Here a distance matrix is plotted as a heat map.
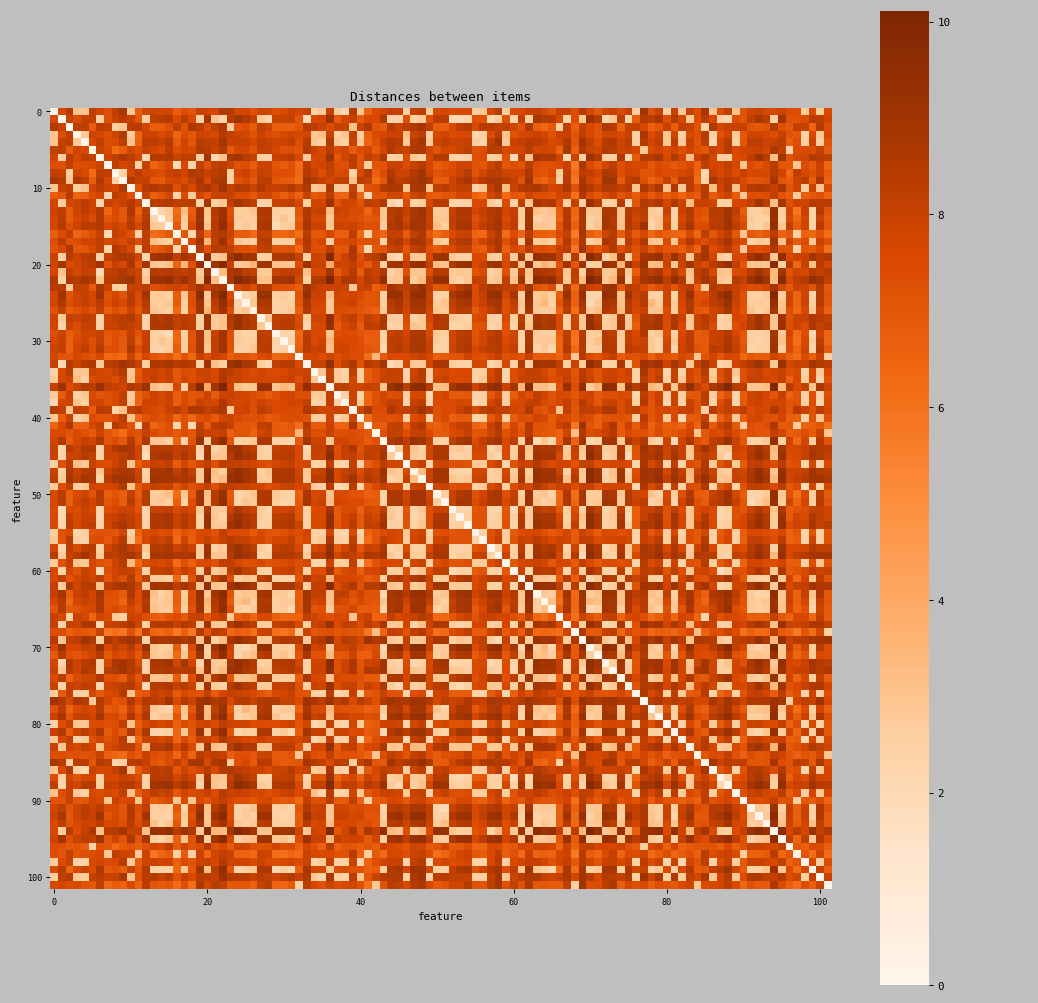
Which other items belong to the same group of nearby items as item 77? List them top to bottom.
5, 96
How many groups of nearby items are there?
7
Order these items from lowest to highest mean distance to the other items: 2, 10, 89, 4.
89, 4, 10, 2
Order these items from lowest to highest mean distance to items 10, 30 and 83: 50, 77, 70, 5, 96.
50, 70, 96, 5, 77
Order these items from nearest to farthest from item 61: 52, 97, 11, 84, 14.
14, 97, 11, 84, 52
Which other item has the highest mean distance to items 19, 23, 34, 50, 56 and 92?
77
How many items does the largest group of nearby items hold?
30
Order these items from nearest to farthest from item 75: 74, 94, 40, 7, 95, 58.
58, 94, 40, 7, 74, 95
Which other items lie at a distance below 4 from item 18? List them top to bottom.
7, 11, 16, 41, 90, 97
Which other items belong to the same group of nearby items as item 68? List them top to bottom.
32, 42, 84, 101
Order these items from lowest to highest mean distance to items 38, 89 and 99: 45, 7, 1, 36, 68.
36, 68, 7, 1, 45
